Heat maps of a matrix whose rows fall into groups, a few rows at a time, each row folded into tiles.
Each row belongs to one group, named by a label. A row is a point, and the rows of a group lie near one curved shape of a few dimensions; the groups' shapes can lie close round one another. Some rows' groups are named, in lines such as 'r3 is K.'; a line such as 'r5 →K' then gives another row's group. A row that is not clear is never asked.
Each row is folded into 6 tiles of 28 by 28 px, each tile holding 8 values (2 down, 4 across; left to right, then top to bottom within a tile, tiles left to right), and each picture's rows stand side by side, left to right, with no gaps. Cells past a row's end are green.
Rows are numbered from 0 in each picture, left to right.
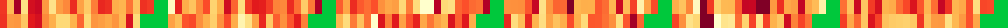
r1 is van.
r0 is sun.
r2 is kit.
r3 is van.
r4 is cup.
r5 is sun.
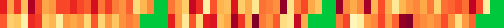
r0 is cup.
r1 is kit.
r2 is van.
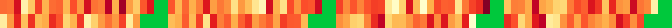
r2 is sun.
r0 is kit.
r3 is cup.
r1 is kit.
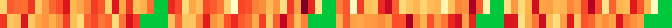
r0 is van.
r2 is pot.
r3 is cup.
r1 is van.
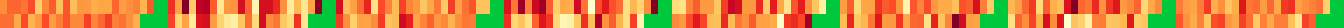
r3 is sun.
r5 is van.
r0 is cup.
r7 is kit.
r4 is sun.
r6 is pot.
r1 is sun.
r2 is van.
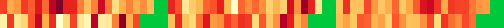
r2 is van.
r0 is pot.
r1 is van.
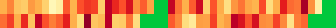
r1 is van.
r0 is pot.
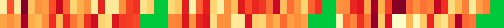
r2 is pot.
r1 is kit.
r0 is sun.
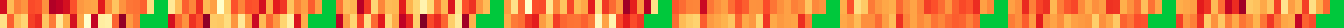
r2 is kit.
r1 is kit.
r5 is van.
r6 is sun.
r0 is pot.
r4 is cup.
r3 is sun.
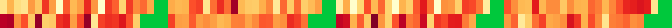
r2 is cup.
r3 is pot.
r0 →cup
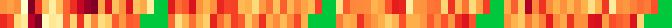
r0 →cup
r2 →van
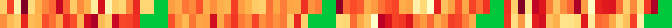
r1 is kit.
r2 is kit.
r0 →sun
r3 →sun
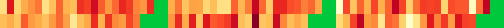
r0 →van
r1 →pot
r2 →van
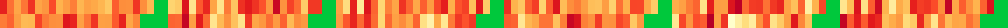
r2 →sun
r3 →van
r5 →kit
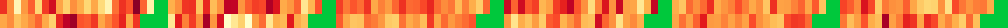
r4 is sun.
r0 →pot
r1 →pot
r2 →cup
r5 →kit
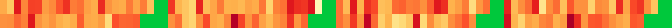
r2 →sun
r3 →van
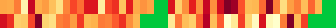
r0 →cup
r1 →pot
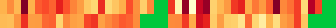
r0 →sun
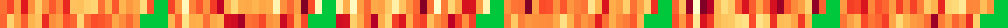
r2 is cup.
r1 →pot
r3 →sun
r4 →sun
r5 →sun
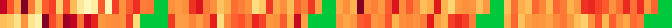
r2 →sun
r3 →van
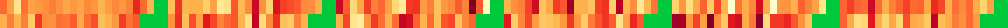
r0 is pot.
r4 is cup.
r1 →pot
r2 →van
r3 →van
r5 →cup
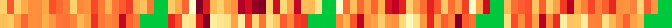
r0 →van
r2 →van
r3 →pot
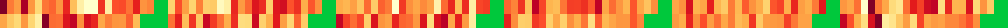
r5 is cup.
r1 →pot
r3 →cup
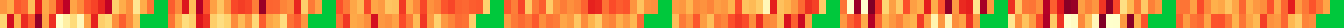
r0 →pot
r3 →kit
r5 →sun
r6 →pot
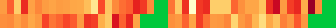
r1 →sun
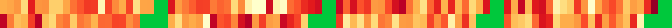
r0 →cup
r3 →sun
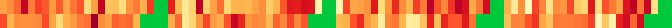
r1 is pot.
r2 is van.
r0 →sun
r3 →sun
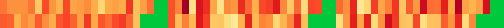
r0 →cup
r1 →sun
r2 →kit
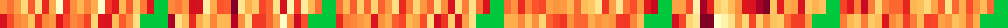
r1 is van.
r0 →cup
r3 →kit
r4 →cup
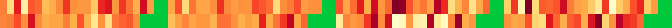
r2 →pot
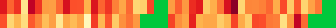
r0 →cup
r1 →van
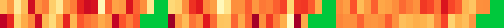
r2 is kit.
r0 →cup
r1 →kit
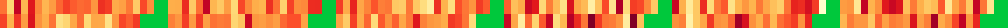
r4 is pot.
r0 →sun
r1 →kit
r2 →kit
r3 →kit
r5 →pot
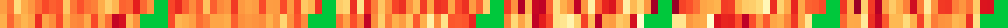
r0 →van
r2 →sun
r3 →sun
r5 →sun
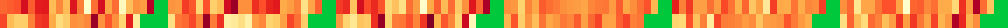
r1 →pot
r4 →kit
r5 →van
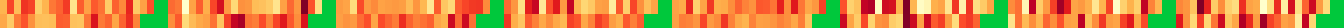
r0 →van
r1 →pot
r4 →kit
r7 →kit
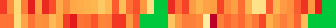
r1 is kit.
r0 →van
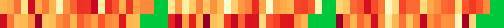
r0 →cup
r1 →cup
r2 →kit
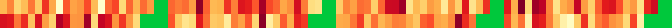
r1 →cup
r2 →van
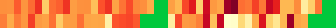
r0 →sun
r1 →pot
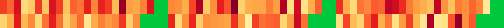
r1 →van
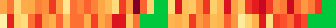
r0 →van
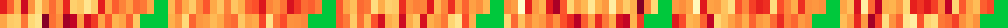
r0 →kit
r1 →van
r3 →pot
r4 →cup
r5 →kit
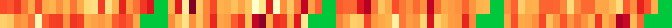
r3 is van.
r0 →kit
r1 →sun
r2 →cup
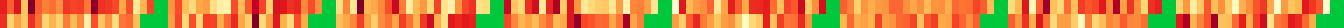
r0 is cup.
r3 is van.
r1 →pot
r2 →sun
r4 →van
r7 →cup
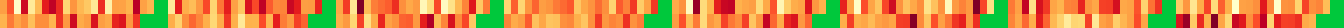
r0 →pot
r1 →van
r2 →sun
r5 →pot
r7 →cup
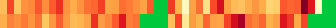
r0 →van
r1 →pot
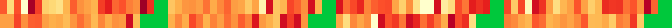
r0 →sun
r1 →sun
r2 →kit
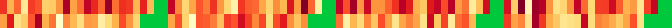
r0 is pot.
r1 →van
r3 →sun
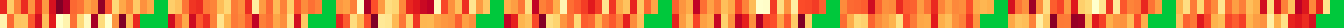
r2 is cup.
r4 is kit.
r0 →pot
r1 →kit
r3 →cup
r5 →cup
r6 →kit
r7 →sun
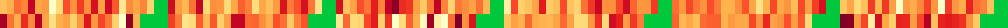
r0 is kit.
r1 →van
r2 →pot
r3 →van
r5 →cup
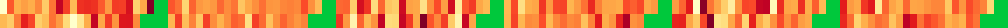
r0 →van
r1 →pot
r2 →kit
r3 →van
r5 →van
